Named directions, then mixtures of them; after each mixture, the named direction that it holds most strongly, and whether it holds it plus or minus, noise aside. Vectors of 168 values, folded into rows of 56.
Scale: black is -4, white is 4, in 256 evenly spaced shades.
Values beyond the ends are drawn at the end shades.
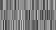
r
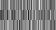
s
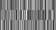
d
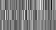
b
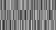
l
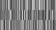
d, plus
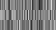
s, minus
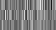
b, plus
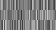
r, minus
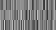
r, plus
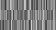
l, plus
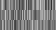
b, plus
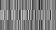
s, minus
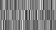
r, plus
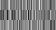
s, plus
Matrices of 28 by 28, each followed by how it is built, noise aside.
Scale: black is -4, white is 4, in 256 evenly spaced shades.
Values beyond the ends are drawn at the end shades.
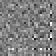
low rank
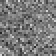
Toeplitz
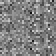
repeating rows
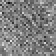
Toeplitz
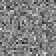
noise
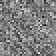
Toeplitz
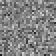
noise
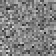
repeating rows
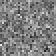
noise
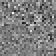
upper triangular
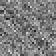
Toeplitz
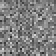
repeating rows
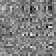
low rank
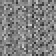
repeating rows
